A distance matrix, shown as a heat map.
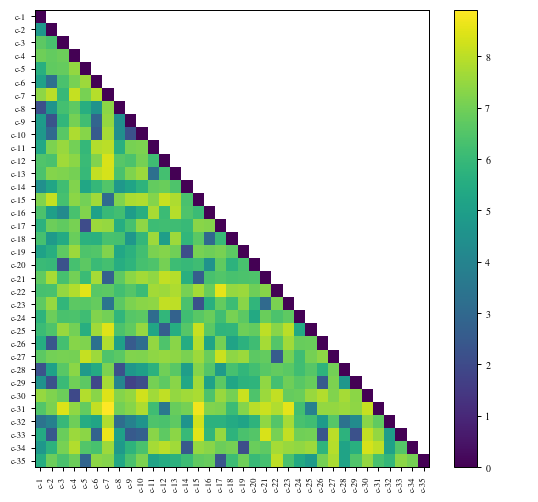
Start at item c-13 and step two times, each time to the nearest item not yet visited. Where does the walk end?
c-11
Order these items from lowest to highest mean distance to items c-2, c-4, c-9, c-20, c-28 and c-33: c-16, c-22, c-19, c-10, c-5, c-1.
c-10, c-1, c-16, c-19, c-5, c-22
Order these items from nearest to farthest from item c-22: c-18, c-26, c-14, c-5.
c-26, c-14, c-18, c-5
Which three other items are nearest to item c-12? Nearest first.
c-25, c-31, c-18
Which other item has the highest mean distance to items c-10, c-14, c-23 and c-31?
c-30
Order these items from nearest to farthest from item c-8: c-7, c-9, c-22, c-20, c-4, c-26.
c-9, c-26, c-20, c-22, c-4, c-7
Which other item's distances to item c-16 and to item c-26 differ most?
c-33
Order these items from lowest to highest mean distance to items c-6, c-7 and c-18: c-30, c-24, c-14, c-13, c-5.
c-14, c-5, c-24, c-30, c-13
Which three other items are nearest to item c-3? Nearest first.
c-20, c-16, c-18
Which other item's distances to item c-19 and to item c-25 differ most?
c-34
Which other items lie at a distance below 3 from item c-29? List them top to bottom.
c-2, c-6, c-9, c-10, c-26, c-33
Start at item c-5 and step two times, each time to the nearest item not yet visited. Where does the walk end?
c-35
